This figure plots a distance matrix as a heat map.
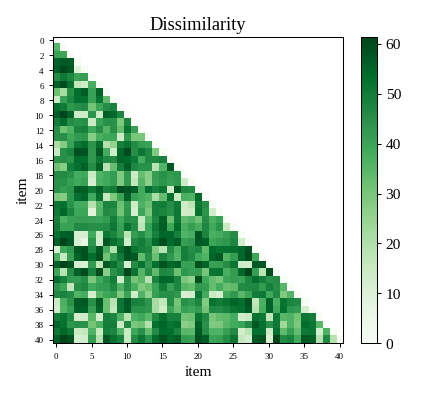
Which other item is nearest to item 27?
4
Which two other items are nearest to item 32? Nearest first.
9, 13
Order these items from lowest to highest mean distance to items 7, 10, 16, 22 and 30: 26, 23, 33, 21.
26, 23, 33, 21
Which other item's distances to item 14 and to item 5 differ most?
23
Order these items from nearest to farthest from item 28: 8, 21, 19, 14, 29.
8, 14, 21, 29, 19
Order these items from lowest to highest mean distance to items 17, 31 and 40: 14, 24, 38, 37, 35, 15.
14, 37, 35, 24, 15, 38
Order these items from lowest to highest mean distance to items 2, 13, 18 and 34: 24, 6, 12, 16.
12, 24, 6, 16
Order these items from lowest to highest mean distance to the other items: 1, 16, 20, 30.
30, 1, 16, 20
